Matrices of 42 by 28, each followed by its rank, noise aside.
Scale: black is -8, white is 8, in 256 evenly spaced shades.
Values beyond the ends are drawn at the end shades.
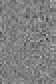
eight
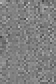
eight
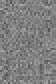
eight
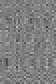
four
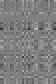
two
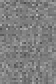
six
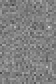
eight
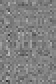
four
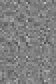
six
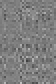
three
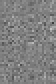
six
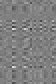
two
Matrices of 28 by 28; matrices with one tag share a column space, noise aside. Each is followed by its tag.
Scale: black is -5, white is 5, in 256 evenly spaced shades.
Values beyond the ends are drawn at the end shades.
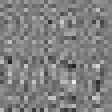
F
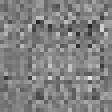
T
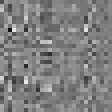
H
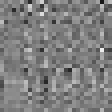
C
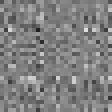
H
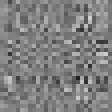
H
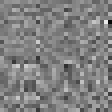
F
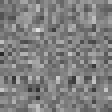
H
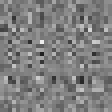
H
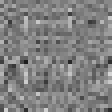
F
